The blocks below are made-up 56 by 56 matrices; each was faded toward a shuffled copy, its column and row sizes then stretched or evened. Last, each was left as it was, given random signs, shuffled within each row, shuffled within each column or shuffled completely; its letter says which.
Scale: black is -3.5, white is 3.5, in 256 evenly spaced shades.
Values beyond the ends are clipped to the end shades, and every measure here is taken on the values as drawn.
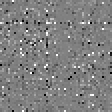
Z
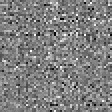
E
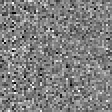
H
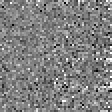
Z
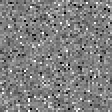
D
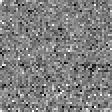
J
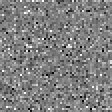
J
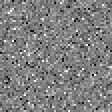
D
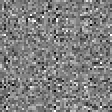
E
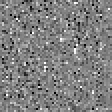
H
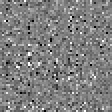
Z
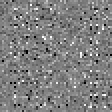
E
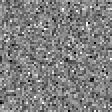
D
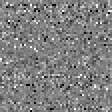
J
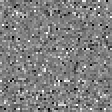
J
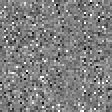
H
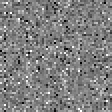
H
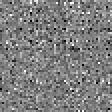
Z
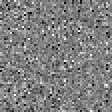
H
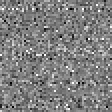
J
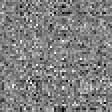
E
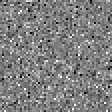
D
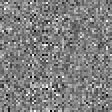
E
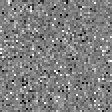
D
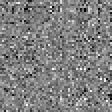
E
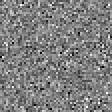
D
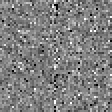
H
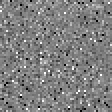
D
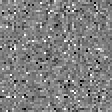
E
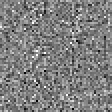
H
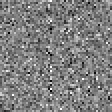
H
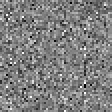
H
